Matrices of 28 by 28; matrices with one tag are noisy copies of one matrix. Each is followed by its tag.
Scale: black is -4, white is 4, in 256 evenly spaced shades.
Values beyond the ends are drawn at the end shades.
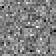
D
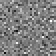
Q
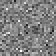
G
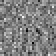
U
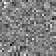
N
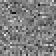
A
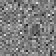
G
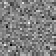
N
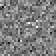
D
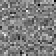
A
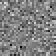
N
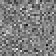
G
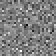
G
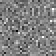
Q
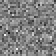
A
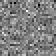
A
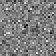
G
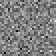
Q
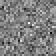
D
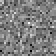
D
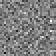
Q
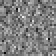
U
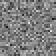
N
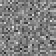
Q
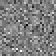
G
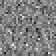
U
